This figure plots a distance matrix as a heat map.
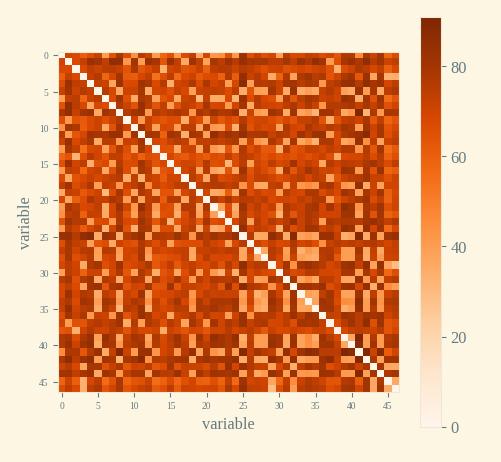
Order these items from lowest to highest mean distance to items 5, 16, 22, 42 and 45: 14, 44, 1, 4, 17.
44, 14, 17, 4, 1
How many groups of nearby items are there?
6
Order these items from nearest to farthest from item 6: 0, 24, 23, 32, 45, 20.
24, 0, 45, 32, 23, 20
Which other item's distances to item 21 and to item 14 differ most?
2
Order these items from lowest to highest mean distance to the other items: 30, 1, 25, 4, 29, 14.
30, 14, 25, 29, 4, 1
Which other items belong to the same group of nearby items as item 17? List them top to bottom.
1, 9, 11, 20, 37
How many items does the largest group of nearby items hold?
15
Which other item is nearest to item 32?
43
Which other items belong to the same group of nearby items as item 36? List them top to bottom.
4, 7, 15, 23, 26
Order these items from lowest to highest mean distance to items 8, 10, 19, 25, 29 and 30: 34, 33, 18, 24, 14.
24, 33, 18, 34, 14
